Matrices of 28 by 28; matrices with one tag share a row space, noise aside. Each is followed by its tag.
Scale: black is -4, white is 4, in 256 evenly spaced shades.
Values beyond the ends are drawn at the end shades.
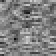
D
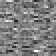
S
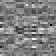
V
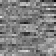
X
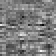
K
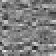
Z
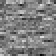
K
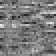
X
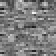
V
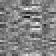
D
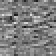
S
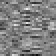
D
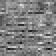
K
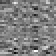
S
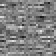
K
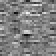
D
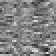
S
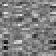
Z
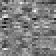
Z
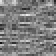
X
